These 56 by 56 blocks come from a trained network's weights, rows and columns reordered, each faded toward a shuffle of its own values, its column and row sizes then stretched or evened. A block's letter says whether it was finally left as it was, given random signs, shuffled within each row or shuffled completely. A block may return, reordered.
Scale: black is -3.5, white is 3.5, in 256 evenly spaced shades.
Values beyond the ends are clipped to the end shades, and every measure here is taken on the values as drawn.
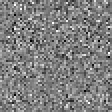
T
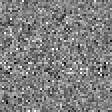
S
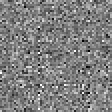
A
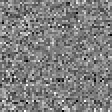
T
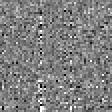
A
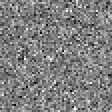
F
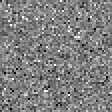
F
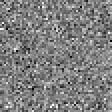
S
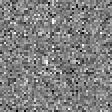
A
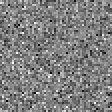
F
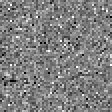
F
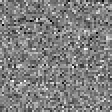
S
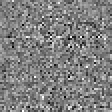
T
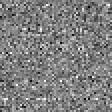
S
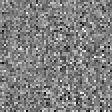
A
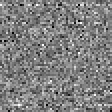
S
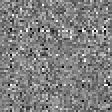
T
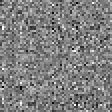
A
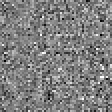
A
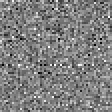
S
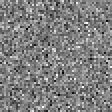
F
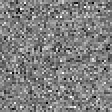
S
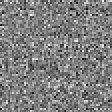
A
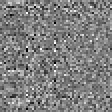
A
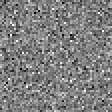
F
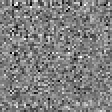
A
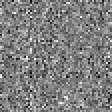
A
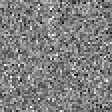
F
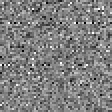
S
